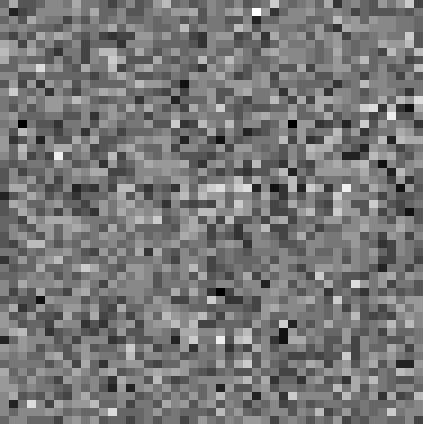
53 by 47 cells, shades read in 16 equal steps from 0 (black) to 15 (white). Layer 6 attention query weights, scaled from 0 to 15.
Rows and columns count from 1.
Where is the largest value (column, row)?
29, 2
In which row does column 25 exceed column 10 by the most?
24
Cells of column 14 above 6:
30
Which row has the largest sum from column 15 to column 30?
27
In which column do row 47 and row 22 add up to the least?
33
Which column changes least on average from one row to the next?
1
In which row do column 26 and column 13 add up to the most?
8
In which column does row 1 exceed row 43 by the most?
31
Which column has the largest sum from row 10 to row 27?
38
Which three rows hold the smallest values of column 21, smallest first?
11, 18, 16
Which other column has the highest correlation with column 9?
45
